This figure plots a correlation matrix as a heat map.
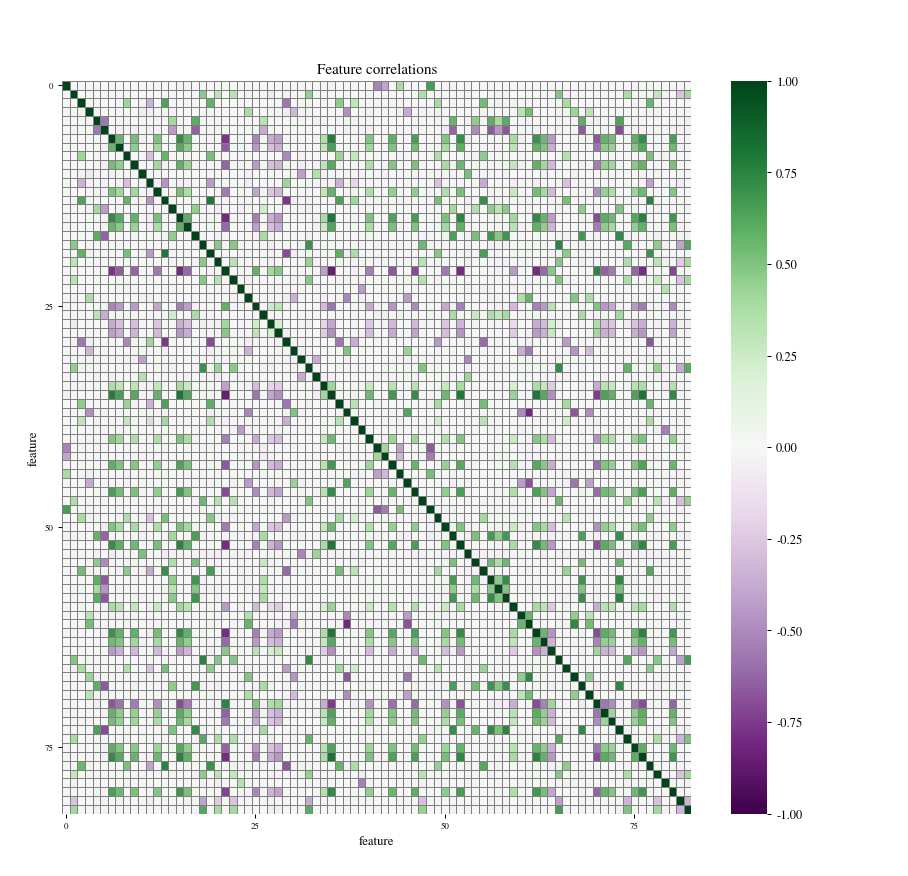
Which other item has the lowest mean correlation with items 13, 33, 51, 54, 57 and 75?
5
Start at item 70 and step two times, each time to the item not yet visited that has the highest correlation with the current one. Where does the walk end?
25
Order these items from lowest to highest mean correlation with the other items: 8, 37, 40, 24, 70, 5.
70, 5, 37, 24, 8, 40
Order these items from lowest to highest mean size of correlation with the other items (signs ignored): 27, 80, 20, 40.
20, 27, 40, 80
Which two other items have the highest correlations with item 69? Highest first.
61, 67
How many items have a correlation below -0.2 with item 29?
10
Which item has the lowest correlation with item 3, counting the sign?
37
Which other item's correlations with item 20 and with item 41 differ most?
48
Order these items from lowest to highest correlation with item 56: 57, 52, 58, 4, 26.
52, 26, 57, 4, 58
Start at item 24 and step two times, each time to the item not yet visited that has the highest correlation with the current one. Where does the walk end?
67
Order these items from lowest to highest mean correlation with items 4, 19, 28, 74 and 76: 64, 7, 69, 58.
64, 69, 7, 58
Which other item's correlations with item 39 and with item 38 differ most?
79
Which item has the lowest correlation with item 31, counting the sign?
53
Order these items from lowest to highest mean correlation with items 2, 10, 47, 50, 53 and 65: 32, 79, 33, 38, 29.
29, 79, 38, 33, 32
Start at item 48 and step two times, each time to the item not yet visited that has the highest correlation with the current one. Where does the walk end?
44
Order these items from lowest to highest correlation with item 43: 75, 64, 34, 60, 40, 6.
64, 60, 34, 40, 75, 6
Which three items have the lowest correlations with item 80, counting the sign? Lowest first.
21, 70, 25
